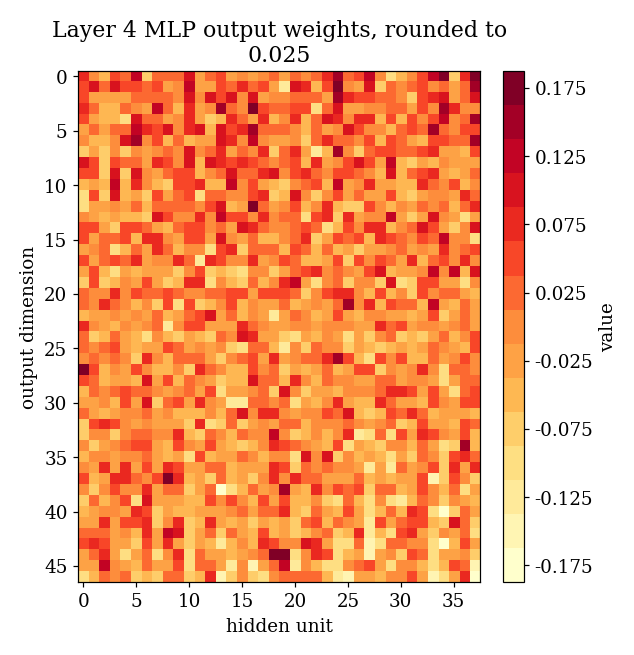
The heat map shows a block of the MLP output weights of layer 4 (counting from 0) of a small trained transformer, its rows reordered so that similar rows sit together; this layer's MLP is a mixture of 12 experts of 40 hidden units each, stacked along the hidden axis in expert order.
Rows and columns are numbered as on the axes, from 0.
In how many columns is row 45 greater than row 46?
21
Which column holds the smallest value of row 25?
19
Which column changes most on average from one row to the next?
29
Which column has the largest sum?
16
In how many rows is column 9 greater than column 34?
28
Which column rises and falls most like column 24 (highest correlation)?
10
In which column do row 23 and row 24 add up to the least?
8
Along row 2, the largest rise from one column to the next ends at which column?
24
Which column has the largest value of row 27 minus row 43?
27
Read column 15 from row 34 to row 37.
-0.075 0.025 -0.025 -0.025
